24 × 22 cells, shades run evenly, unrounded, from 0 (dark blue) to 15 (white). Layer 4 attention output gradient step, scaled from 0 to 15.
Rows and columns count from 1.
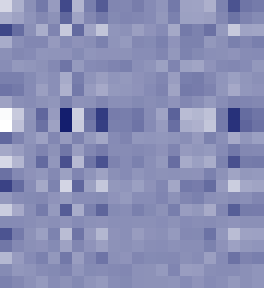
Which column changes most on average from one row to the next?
1
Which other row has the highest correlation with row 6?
23
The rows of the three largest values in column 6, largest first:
16, 3, 20
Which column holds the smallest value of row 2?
6
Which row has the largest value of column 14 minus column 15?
10
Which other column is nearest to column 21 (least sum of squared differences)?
12
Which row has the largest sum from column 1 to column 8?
11
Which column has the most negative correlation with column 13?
5
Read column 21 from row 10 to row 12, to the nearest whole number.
5 5 8
